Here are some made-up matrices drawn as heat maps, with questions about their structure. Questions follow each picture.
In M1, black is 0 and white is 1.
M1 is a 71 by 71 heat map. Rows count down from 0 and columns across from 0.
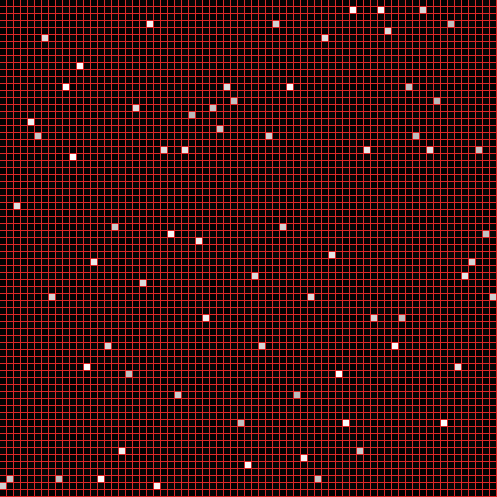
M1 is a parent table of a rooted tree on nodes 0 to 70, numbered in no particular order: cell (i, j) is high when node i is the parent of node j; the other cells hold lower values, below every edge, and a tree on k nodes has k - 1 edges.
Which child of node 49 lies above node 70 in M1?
56
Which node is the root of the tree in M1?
3
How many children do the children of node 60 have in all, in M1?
4
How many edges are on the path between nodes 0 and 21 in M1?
5
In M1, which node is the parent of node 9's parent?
52
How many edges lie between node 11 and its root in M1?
5
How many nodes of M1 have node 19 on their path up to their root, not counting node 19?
5
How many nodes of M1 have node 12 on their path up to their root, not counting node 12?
9
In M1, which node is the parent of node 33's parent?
68
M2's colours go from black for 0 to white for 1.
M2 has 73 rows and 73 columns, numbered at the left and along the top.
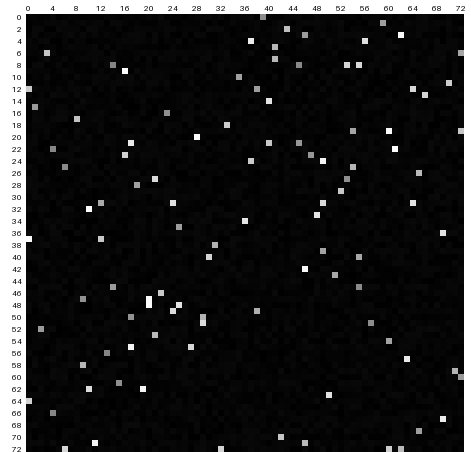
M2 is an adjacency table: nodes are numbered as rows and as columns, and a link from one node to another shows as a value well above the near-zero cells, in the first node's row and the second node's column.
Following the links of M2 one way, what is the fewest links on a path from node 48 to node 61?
6
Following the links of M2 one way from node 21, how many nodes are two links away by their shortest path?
4
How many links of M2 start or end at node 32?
2
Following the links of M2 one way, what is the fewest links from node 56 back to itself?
4
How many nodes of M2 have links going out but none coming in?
6
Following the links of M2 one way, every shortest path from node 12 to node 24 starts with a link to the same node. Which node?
node 38
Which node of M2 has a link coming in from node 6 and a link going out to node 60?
node 72
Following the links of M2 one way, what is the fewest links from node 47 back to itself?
4
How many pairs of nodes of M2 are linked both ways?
4
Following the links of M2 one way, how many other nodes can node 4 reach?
12
